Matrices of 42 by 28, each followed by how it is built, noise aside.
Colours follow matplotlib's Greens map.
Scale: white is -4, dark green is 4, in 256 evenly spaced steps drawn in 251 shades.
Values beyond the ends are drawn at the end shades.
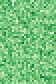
repeating rows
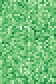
repeating rows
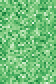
repeating rows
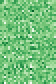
low rank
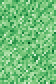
Hankel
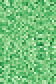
blocks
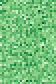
low rank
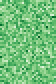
repeating rows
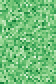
repeating rows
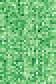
blocks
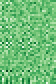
low rank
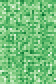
blocks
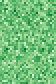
repeating columns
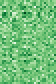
low rank
